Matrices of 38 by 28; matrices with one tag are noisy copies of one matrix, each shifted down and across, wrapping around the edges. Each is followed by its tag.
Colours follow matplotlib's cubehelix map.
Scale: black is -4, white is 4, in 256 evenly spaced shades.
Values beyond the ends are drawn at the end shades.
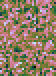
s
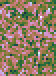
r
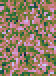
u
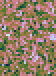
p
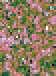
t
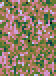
u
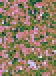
p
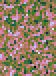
s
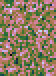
s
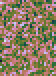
s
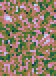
p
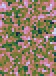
t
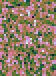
p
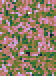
u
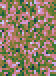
s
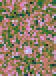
p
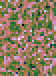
s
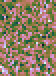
p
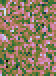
p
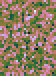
r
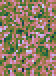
s
